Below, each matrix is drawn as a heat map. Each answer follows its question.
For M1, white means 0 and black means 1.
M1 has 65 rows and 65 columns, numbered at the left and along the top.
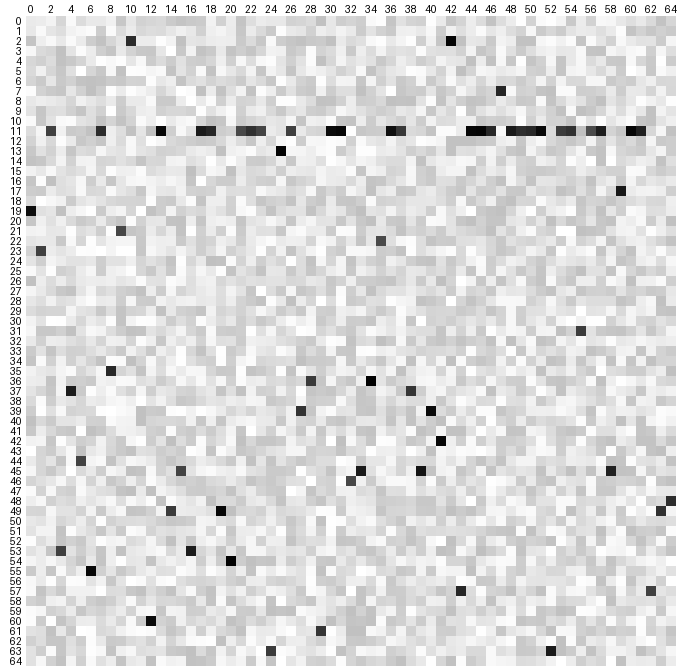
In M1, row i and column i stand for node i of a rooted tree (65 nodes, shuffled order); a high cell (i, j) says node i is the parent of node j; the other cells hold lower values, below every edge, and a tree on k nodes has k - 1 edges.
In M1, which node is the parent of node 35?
22
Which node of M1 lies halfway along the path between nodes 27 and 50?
45
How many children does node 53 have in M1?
2
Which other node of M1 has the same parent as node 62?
43
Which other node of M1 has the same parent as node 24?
52
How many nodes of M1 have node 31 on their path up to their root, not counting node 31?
2
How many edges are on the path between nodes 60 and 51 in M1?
2
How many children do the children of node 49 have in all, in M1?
3
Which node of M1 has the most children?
11
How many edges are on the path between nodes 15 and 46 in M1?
3
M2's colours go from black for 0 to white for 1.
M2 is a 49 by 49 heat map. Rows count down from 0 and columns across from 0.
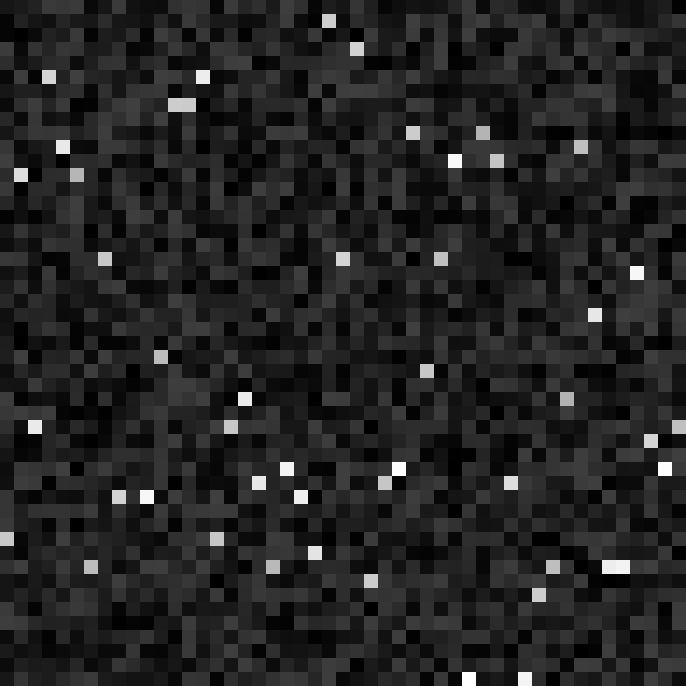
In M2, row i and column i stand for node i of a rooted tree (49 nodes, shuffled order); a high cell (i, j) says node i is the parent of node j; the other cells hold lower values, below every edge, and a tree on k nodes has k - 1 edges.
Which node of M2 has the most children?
40
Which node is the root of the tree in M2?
9
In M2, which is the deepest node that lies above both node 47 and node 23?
12
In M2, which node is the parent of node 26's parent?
10
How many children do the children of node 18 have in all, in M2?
3
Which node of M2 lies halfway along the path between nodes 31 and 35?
5
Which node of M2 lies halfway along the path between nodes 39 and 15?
42
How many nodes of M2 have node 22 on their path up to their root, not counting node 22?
4
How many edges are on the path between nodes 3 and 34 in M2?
5
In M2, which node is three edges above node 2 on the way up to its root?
41
